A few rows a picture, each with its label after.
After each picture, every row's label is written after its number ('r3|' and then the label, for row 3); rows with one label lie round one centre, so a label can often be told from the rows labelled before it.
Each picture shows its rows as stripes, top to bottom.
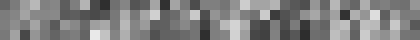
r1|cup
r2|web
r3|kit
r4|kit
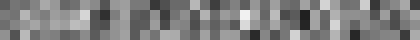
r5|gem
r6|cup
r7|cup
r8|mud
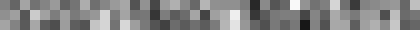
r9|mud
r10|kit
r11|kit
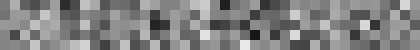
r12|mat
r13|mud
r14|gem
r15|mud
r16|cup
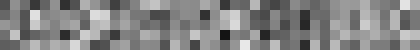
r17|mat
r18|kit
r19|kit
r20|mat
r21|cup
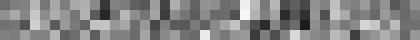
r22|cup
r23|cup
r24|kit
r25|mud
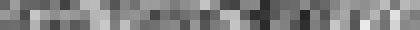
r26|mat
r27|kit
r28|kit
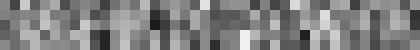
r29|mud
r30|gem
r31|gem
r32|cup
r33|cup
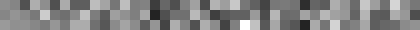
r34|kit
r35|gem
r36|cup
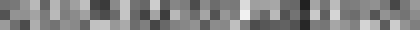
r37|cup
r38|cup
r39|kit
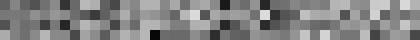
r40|mat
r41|web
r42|mat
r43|gem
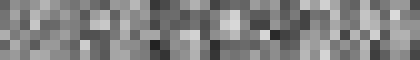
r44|gem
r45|kit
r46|kit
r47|web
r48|gem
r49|gem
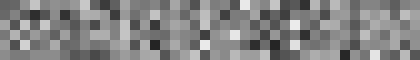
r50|cup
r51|mat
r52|mud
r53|kit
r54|mud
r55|web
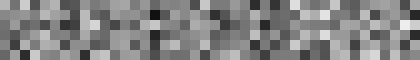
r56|mud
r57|gem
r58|mat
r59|gem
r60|mud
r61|kit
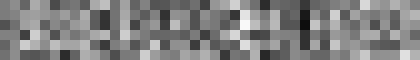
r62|kit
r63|cup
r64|cup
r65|kit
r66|cup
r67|mat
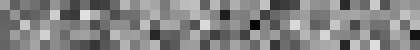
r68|web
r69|mat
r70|mud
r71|gem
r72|web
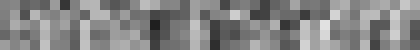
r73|mat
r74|kit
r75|gem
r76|gem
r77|gem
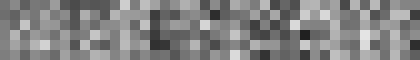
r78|web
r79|gem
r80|mud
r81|kit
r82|gem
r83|kit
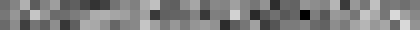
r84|web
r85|kit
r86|mat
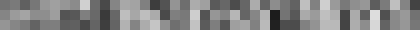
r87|gem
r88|web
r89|web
